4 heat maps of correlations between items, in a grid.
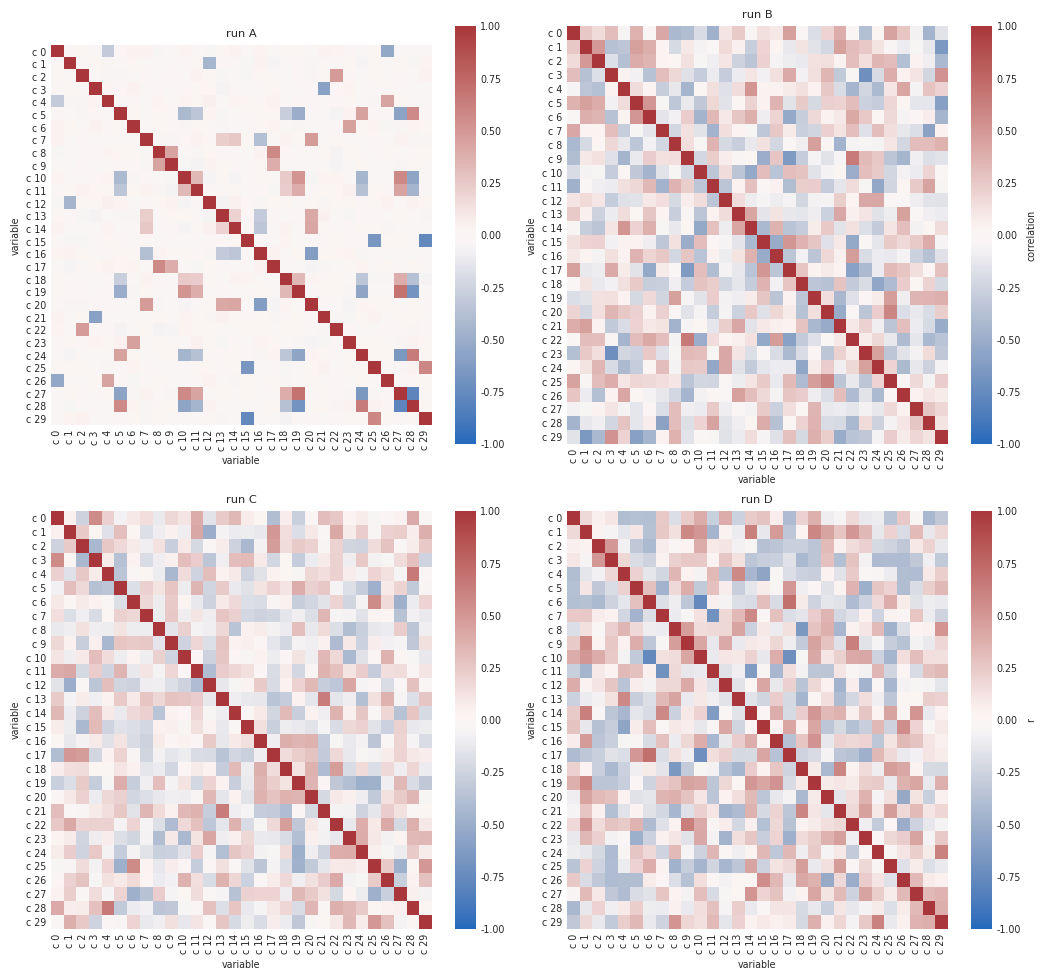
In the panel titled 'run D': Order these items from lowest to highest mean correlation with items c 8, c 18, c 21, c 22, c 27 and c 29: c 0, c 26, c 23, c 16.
c 0, c 26, c 16, c 23
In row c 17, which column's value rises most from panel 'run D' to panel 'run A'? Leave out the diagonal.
c 10
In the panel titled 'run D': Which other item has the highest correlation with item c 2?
c 3
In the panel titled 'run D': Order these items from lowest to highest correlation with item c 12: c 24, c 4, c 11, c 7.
c 4, c 11, c 24, c 7
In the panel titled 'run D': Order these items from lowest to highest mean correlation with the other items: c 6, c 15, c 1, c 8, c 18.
c 6, c 18, c 15, c 8, c 1
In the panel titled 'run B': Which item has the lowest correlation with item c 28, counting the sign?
c 7
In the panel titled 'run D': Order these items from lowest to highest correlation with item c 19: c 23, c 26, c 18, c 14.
c 18, c 23, c 26, c 14
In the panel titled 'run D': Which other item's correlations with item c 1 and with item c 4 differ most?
c 14
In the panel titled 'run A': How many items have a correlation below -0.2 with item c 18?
3
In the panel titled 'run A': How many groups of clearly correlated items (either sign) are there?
9
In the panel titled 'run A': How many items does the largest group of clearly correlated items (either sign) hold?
8
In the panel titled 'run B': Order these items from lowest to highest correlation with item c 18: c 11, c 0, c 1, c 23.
c 23, c 0, c 1, c 11
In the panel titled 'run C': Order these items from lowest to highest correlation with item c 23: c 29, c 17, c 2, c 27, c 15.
c 2, c 17, c 27, c 15, c 29
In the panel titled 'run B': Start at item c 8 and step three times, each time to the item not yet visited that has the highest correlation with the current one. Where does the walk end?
c 20
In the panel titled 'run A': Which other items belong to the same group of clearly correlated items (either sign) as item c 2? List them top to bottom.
c 22
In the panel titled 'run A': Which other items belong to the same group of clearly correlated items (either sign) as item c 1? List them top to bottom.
c 12
